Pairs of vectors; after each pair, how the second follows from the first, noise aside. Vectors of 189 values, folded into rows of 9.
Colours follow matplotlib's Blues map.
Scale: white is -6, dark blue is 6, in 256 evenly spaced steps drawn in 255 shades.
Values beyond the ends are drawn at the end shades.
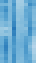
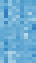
wrapped around, partly zeroed.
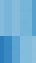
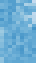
reversed, negated, partly zeroed.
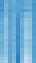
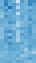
reversed, negated, partly zeroed.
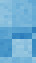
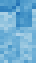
wrapped around.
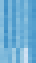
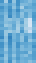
wrapped around.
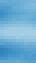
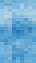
wrapped around.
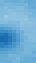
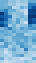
wrapped around, scaled up.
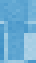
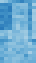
reversed, negated.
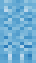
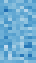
sign-scrambled.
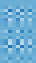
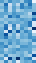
wrapped around, scaled up.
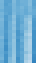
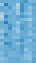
reversed, negated, partly zeroed.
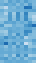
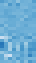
reversed, negated, partly zeroed.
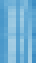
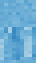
wrapped around, partly zeroed.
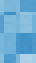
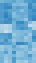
wrapped around.
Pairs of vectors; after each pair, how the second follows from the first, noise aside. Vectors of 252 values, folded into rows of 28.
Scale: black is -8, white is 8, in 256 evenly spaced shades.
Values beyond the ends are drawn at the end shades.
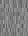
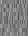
wrapped around.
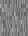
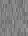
reversed, shrunk.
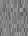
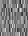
scaled up.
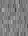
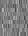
copied.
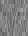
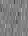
partly zeroed.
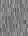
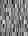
wrapped around, negated, scaled up.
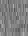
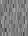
sign-scrambled.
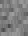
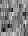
scaled up.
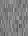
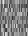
wrapped around, negated, scaled up.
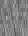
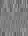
partly zeroed.
